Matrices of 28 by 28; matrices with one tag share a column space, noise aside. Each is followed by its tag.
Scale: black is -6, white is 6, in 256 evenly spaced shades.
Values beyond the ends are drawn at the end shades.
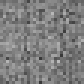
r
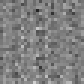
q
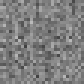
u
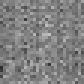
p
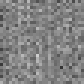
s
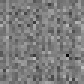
r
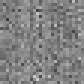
p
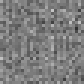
r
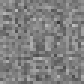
r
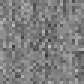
u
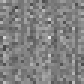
s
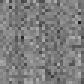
s
